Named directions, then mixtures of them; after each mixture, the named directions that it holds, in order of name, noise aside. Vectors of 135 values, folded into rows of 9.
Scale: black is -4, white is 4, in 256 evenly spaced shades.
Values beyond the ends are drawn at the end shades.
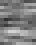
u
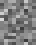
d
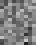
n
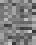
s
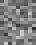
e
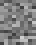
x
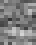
e, u.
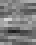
u.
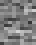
s, u, x.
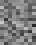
e, n, s.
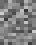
d, n, s.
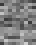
d, u, x.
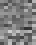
n, s, u.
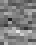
e, s, u.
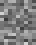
d, u.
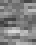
u.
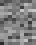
n, u, x.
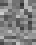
d, n, u.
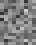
d.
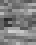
u.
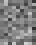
e, n.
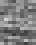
d, u.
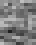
n, u.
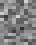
d.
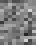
n, s, x.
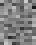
d, s, x.
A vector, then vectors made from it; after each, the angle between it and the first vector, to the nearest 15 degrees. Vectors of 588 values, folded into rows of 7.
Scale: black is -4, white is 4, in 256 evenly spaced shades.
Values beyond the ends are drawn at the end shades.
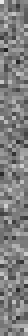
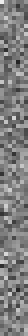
30 degrees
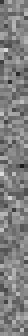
120 degrees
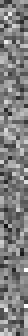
90 degrees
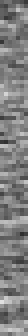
105 degrees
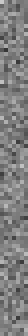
15 degrees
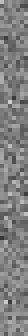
75 degrees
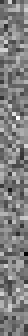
135 degrees
